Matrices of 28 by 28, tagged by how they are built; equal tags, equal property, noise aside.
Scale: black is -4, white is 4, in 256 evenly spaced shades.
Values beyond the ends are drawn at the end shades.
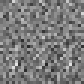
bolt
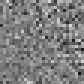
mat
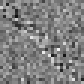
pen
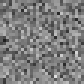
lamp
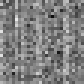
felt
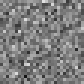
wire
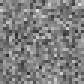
wire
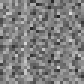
lamp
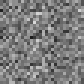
lamp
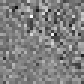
mat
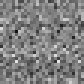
bolt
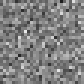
wire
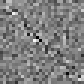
pen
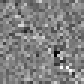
pen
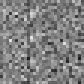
lamp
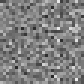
lamp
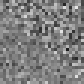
mat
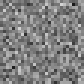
lamp
